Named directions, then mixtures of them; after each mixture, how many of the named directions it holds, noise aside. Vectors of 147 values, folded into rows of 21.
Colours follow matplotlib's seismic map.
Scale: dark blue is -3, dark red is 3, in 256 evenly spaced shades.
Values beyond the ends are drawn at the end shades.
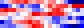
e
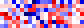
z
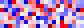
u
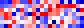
three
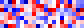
one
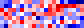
three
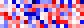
one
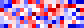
two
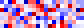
one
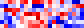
three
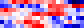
one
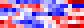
one
